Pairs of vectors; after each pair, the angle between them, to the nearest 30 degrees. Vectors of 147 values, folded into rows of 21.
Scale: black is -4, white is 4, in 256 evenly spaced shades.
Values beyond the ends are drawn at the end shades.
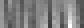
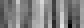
120 degrees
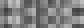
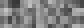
150 degrees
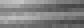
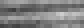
60 degrees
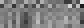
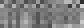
150 degrees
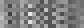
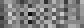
150 degrees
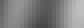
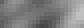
30 degrees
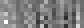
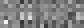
60 degrees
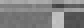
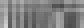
60 degrees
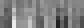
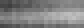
90 degrees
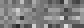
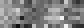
30 degrees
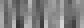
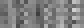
60 degrees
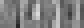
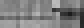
60 degrees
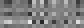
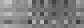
150 degrees
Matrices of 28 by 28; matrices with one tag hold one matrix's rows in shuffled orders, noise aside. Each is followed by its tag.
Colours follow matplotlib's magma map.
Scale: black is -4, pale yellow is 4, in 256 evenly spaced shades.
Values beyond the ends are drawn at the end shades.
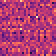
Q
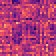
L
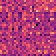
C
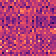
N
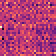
N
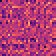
Q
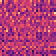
N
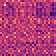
N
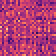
N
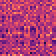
Q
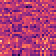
L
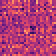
Q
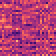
L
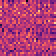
N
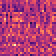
Q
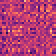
Q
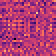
Q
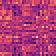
L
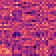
L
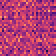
N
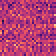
N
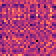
Q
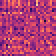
Q
